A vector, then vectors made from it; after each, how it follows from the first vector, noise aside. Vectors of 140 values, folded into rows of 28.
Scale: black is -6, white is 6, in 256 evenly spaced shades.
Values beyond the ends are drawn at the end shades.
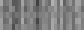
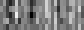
wrapped around, scaled up.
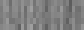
reversed, shrunk.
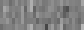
reversed, partly zeroed.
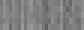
reversed, shrunk.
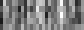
wrapped around, negated, scaled up.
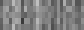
negated.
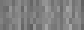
reversed, negated, shrunk.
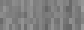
reversed, shrunk.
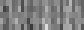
reversed, negated.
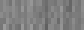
reversed, shrunk.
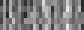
wrapped around, negated, scaled up.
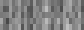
reversed, negated.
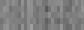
reversed, shrunk.
